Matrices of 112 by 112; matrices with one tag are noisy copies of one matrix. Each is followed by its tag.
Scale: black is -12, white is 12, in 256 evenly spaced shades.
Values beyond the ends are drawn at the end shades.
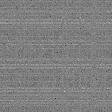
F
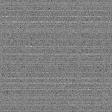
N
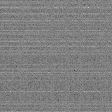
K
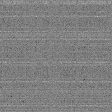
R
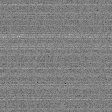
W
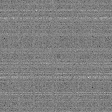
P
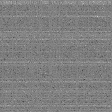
R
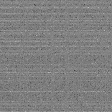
K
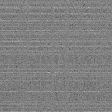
K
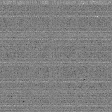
R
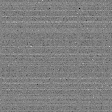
N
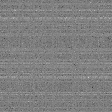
P
